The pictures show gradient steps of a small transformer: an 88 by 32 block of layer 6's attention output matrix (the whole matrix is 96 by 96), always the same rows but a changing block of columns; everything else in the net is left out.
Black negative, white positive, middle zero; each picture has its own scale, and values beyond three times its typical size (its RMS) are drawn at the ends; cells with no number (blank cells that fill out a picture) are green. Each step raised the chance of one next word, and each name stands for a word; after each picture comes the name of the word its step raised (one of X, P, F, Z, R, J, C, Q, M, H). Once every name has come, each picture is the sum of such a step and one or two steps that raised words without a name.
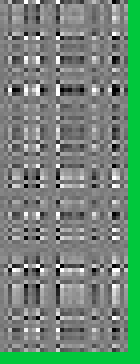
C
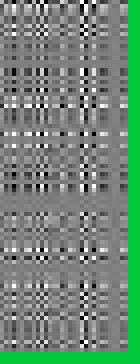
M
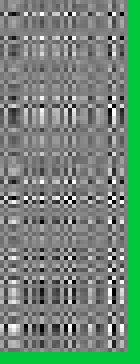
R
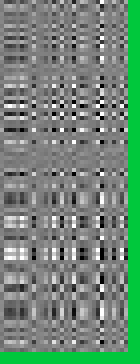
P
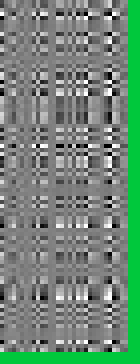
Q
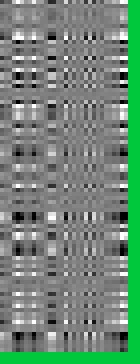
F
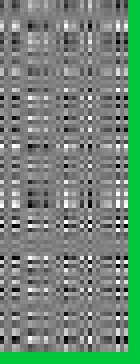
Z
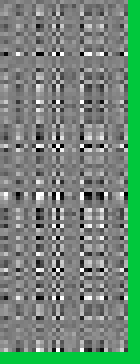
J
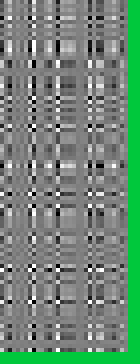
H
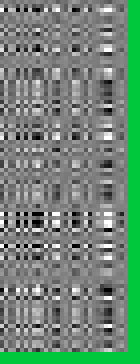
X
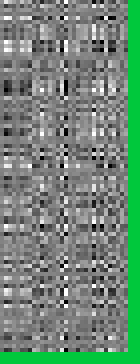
H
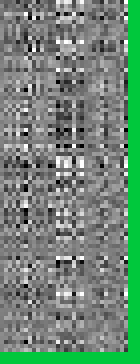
H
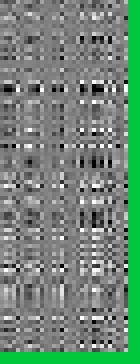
C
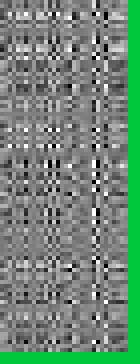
H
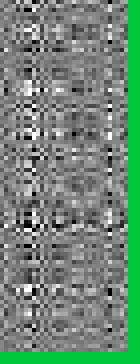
X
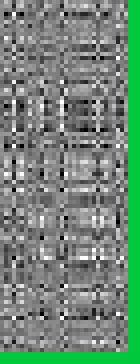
P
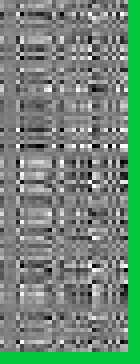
C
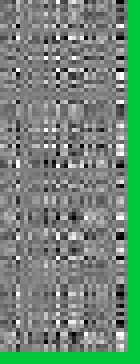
F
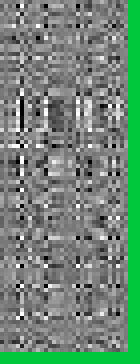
P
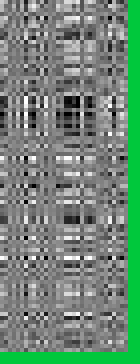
M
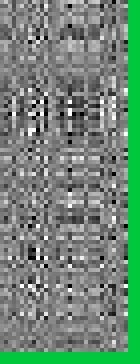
P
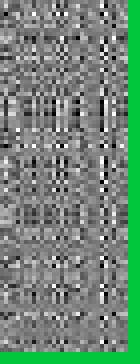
Q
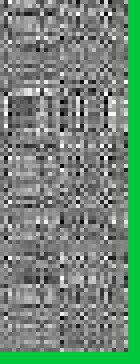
Q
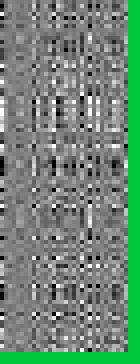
H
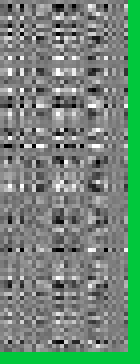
M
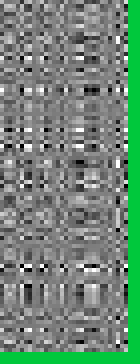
C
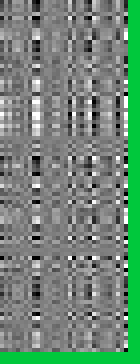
H
